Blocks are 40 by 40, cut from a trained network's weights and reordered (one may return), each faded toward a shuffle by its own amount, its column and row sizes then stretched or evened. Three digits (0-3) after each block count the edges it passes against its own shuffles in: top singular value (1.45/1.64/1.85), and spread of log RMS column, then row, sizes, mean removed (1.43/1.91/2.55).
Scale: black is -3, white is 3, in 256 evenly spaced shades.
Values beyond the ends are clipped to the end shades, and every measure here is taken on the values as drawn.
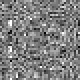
2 2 0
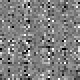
0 3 2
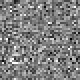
1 0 2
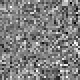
2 2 1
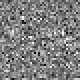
1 1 1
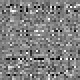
2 1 3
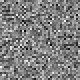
2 0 0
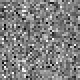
0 1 0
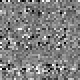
1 1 3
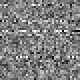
1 0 2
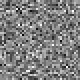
2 1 1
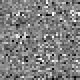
0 1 2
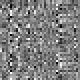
3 3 0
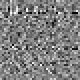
1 0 2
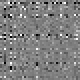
3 2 3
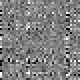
3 3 2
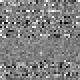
1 0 3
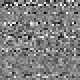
1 0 3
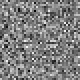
2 0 0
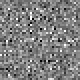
0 1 2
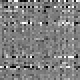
2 0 3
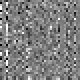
2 3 0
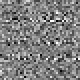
2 0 2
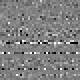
1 0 3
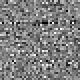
1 0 2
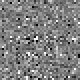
0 2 2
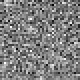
1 0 1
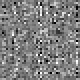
2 2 2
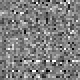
1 1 2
